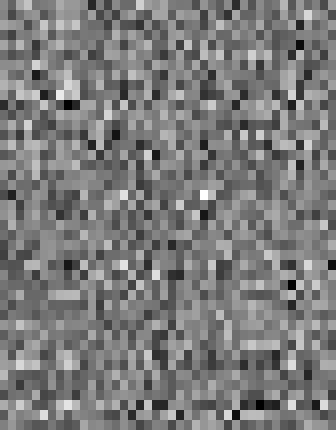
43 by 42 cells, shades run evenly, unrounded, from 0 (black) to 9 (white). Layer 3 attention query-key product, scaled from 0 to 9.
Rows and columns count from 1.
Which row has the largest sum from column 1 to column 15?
41
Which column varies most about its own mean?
37
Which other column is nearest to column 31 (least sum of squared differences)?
35
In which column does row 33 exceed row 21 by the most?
3
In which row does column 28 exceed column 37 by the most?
6
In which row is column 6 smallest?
10
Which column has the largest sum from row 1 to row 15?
8
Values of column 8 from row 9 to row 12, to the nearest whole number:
5 8 3 6
